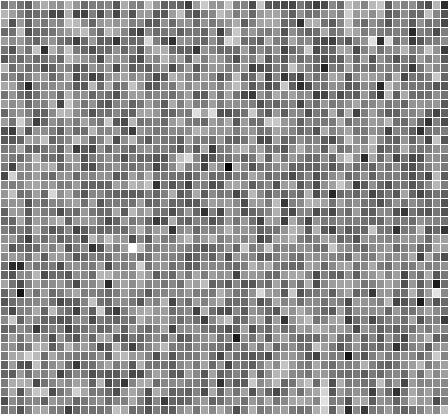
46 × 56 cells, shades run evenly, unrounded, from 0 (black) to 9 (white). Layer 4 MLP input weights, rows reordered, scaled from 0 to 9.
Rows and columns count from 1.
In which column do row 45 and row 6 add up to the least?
6
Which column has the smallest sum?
56
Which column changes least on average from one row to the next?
52
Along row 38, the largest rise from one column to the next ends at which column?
31
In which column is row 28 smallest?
12
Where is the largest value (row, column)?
28, 17
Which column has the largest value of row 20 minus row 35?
2
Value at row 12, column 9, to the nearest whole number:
7
